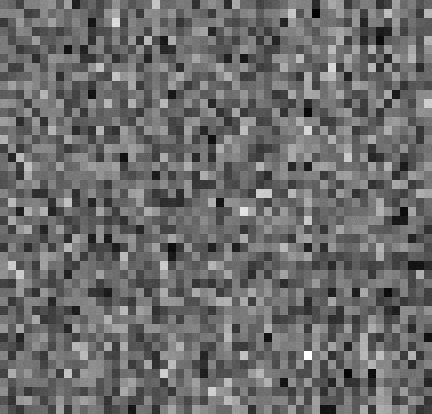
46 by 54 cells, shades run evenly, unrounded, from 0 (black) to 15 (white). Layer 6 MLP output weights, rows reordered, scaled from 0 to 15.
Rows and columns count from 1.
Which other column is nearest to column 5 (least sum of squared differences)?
19
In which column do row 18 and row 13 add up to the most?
44
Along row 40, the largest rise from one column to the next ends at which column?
39
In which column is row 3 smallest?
12
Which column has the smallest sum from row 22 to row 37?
7
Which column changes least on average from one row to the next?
24
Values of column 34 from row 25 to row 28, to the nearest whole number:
7 9 5 7
